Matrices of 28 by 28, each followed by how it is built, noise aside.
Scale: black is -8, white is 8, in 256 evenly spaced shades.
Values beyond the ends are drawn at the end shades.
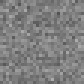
blocks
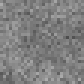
smooth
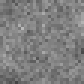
smooth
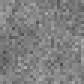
smooth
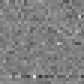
uneven rows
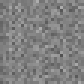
repeating rows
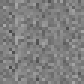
repeating rows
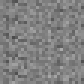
repeating rows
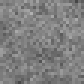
smooth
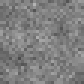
smooth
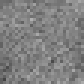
smooth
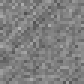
Hankel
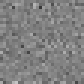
uneven rows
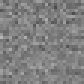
blocks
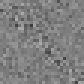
banded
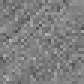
Hankel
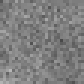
smooth
